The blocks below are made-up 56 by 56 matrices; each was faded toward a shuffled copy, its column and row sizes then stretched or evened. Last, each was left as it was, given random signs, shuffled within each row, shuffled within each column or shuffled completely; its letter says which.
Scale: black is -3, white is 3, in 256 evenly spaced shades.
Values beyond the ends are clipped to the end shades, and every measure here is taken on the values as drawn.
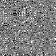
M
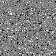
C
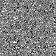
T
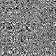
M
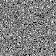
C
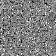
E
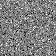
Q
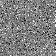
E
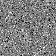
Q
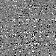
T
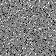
Q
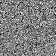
Q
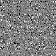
M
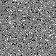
C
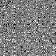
M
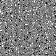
E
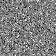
Q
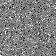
Q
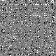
M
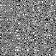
M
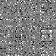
M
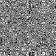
M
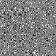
M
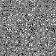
T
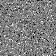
Q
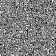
E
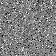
Q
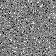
Q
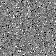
Q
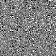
M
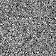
C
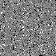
E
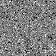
C
